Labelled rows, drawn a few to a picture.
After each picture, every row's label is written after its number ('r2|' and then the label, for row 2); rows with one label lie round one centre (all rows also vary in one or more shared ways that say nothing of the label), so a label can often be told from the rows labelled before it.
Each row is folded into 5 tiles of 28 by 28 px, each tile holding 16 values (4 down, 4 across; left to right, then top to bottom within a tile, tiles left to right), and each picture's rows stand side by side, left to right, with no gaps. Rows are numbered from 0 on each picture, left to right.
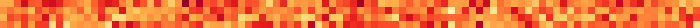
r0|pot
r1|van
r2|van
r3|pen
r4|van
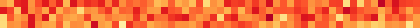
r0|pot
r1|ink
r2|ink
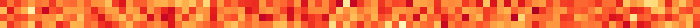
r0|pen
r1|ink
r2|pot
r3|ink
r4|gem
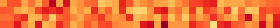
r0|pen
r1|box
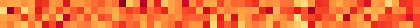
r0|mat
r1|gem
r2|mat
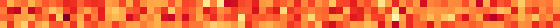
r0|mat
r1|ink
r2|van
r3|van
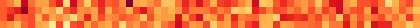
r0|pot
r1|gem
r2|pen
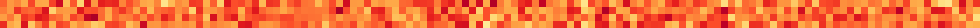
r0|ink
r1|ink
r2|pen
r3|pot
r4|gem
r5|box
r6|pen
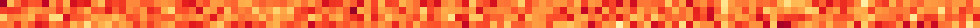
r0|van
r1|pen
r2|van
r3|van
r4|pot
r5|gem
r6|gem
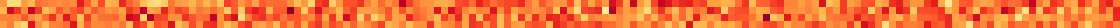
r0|mat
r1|ink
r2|mat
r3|mat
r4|pot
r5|mat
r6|pen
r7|pot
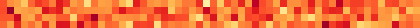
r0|gem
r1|ink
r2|van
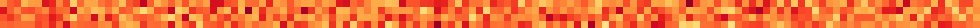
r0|gem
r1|van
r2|box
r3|van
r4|pen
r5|pen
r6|pen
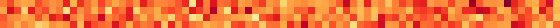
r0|mat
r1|van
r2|box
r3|pen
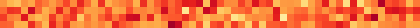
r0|mat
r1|pot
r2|ink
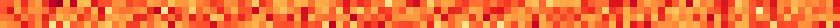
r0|pot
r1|mat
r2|box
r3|mat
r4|pot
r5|box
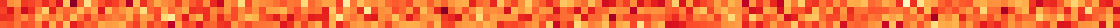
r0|pot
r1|van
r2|ink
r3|box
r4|mat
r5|van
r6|ink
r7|box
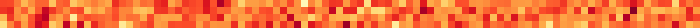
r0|gem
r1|van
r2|gem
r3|gem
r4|mat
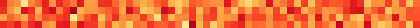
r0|gem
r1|box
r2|mat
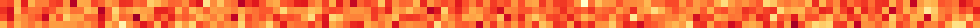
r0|pot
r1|ink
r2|van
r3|mat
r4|gem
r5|gem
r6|pot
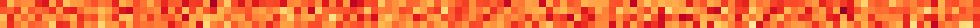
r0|gem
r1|pot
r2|van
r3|mat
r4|box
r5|mat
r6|gem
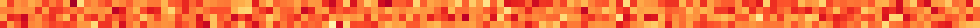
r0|ink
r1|gem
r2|pot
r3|ink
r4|ink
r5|van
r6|pen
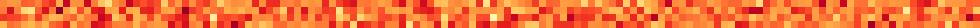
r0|pen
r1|gem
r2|box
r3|gem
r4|ink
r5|pen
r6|van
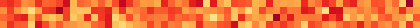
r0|pen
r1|pot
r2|pot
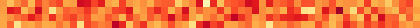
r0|mat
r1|ink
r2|pen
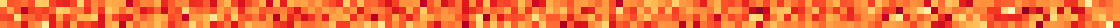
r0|box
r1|pot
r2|ink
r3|van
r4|box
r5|pen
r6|pen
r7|pen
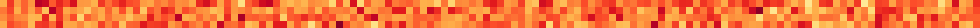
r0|pot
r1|box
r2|ink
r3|mat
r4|pot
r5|pen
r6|gem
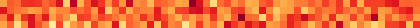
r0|pot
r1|pen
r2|ink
